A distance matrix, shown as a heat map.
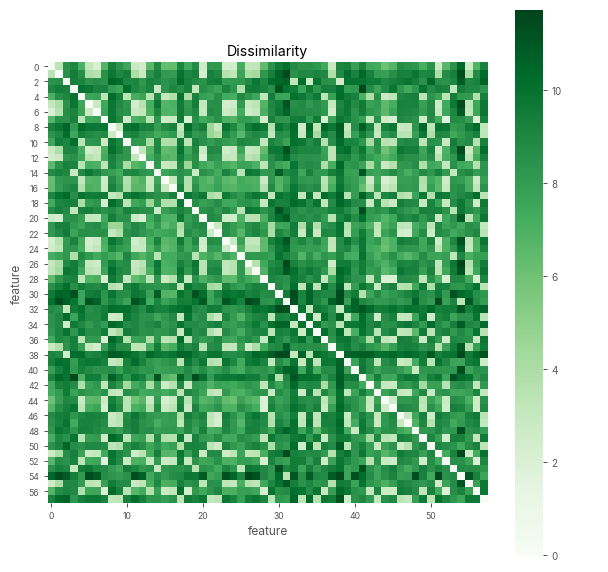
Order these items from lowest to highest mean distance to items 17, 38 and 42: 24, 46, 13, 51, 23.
46, 13, 24, 23, 51
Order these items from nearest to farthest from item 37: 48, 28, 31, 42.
28, 42, 48, 31
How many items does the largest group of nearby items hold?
15
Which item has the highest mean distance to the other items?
38
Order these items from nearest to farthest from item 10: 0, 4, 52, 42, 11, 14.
52, 4, 42, 0, 11, 14
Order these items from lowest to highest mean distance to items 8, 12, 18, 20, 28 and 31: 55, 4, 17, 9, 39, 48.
4, 55, 9, 39, 17, 48
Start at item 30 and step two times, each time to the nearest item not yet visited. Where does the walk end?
16
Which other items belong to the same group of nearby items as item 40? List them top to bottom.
48
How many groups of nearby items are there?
8
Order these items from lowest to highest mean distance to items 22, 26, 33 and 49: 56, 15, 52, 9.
9, 15, 52, 56
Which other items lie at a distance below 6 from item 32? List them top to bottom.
2, 34, 38
